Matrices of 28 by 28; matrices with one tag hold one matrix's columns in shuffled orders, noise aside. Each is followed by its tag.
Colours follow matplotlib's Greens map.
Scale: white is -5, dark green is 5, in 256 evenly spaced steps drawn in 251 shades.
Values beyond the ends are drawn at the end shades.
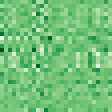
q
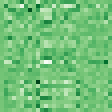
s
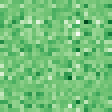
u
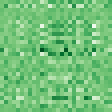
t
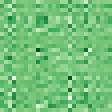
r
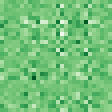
u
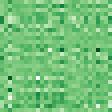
r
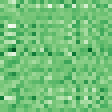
t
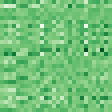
t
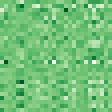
s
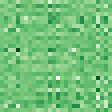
r
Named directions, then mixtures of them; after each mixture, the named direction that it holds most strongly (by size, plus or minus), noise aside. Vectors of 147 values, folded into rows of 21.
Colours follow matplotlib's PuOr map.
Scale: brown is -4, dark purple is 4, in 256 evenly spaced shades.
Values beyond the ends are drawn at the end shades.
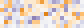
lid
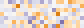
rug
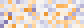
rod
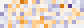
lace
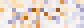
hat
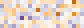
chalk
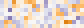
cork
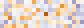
rod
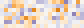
lid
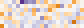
lace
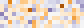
lace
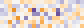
hat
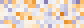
cork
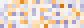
lace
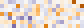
rug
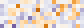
chalk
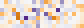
hat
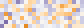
rod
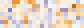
cork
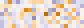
rod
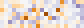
hat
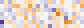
cork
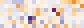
rug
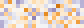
rod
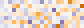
rug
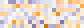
rug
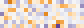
rug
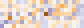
rod
